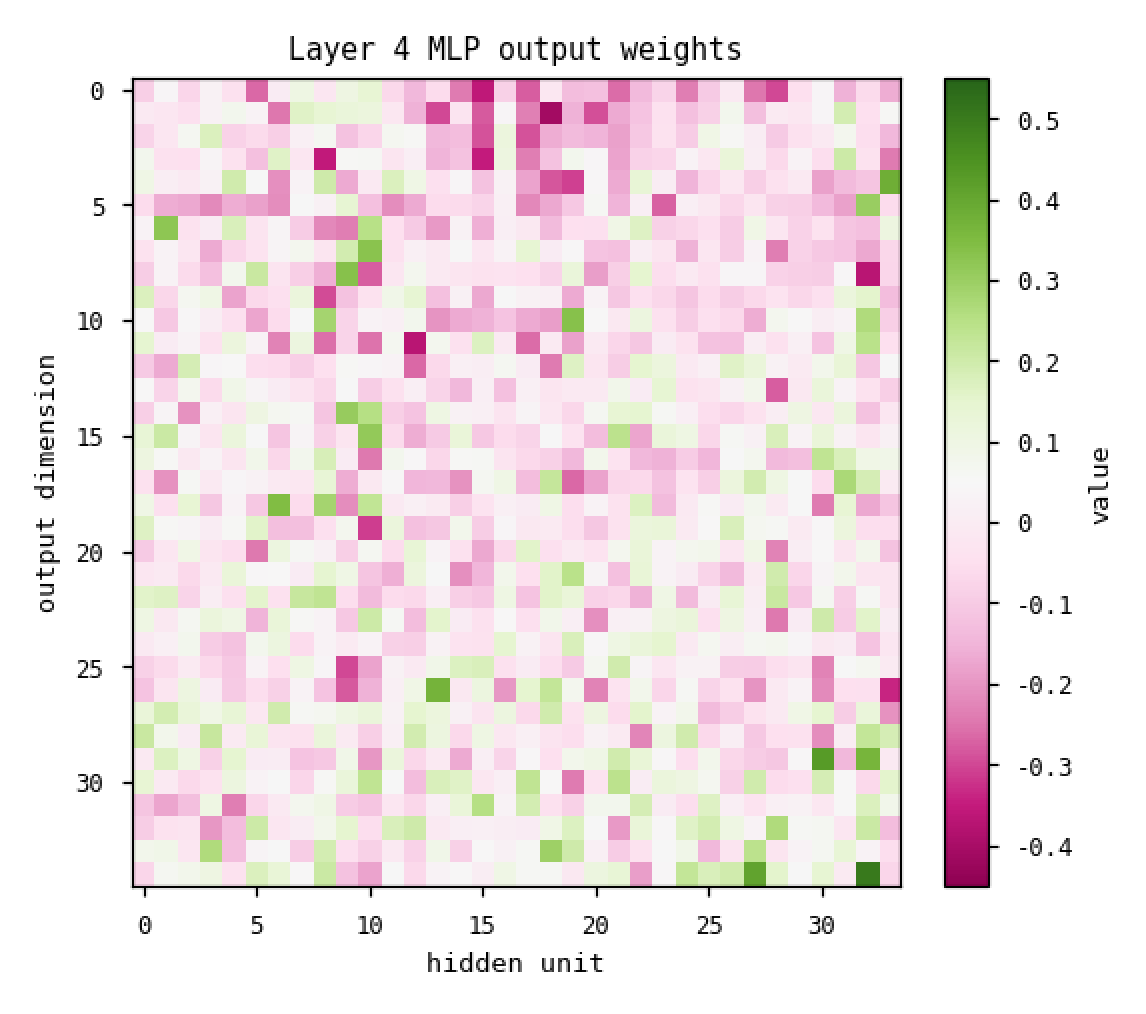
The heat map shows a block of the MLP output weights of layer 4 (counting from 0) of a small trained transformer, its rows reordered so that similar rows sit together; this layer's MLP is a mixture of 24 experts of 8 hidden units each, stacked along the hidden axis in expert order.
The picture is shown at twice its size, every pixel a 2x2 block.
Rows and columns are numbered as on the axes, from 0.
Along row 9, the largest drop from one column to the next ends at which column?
8
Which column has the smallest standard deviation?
29
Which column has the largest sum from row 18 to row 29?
13
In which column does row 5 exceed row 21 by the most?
32
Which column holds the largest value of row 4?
33
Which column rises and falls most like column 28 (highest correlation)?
5
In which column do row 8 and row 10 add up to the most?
19
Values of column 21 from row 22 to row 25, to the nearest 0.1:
-0.1 0 0.1 0.2
